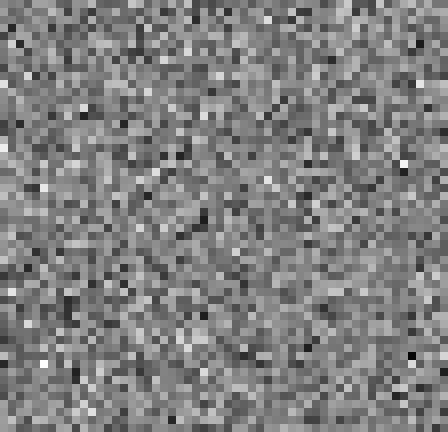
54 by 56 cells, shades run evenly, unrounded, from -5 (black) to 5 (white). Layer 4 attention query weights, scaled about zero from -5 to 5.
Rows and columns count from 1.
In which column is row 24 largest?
6
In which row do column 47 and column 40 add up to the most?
10
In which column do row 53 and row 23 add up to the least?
40
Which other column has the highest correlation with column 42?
9
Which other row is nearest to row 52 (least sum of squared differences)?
31
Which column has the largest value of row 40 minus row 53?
39
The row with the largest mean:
37
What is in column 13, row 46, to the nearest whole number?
2
